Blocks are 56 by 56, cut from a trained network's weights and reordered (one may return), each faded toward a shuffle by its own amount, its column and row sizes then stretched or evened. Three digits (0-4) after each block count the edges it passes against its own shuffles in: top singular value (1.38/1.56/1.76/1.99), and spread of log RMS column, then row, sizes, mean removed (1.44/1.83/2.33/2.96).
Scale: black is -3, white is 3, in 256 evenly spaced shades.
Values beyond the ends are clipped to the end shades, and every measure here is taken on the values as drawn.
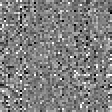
1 3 0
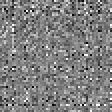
1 3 3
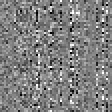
3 4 0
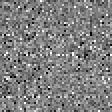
1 1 1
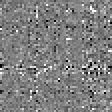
1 3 2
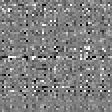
1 3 4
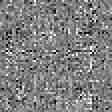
2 3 1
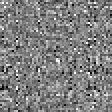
3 2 0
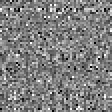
2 0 1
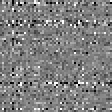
3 2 4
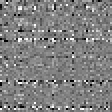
3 2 4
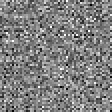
3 1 1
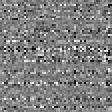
3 2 4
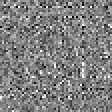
3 1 3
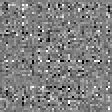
0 3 3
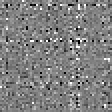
2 3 3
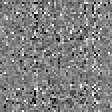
2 3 2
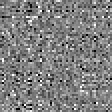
3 2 2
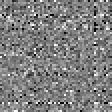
3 1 3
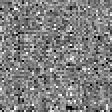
2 1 1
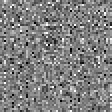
2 3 0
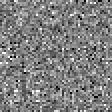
1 0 1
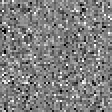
1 3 0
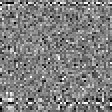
4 1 2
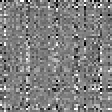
4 4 3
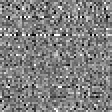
2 0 3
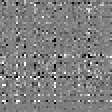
1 3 4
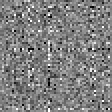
1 3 2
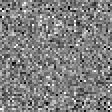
2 1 1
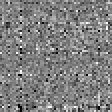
1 2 3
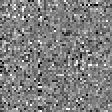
0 2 1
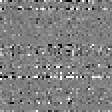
2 2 4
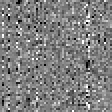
0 4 0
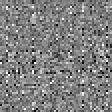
1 2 2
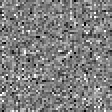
0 2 1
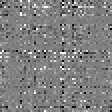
2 3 4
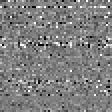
0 0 4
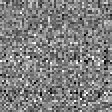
3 1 1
